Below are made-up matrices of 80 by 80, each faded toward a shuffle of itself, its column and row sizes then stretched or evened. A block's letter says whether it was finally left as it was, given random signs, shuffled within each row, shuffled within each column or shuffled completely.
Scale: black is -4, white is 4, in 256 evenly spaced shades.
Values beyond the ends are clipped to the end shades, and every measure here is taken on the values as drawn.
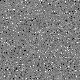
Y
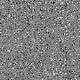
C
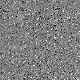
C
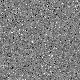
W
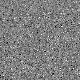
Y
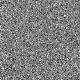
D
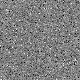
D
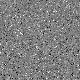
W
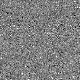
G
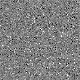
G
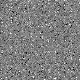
C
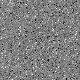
D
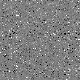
G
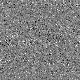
Y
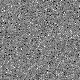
W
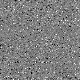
Y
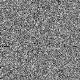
C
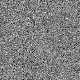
D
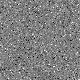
W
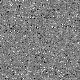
Y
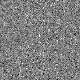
D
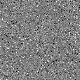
D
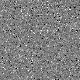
G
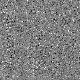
C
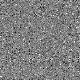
G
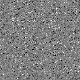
G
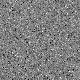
W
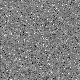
W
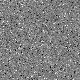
W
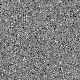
W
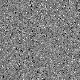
D
